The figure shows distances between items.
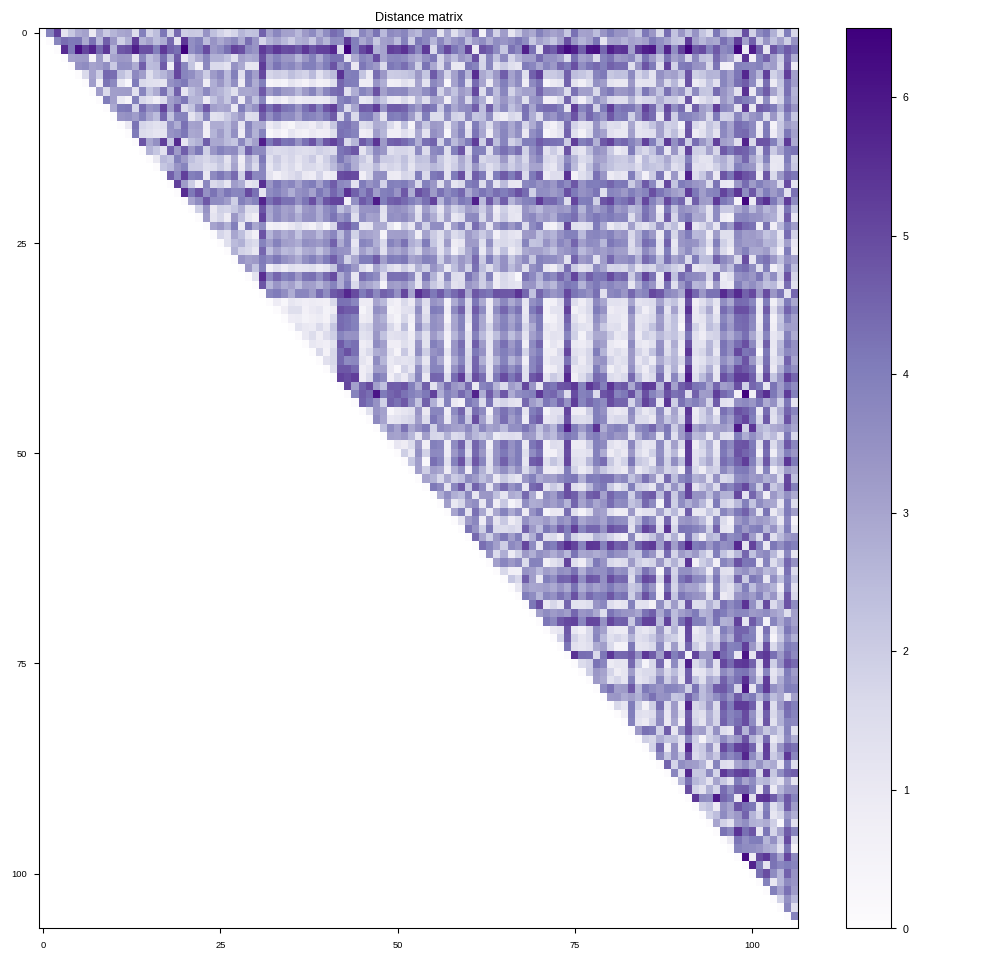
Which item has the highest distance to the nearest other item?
47
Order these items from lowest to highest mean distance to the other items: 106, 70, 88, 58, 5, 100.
58, 106, 5, 88, 100, 70
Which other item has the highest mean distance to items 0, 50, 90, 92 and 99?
91
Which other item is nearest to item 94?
104
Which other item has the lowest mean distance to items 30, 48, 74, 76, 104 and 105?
94
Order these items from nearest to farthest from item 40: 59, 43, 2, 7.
7, 59, 43, 2
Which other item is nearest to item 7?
3
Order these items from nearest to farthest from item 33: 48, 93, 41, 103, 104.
41, 103, 93, 104, 48
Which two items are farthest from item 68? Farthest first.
2, 99
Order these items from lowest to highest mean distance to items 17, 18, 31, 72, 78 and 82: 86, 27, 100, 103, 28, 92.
103, 28, 92, 86, 27, 100
